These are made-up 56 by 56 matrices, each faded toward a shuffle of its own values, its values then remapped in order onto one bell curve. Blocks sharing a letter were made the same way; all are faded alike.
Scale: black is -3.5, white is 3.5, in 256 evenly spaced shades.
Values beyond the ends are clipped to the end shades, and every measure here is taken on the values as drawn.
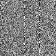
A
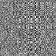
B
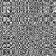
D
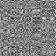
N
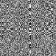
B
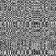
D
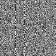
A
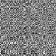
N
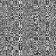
B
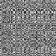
D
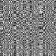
D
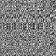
N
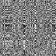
B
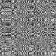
N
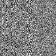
A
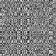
D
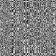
B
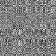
N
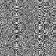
B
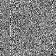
A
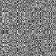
B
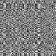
D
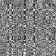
B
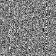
A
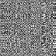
N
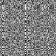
B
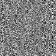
A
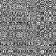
N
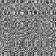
D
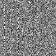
A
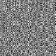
B
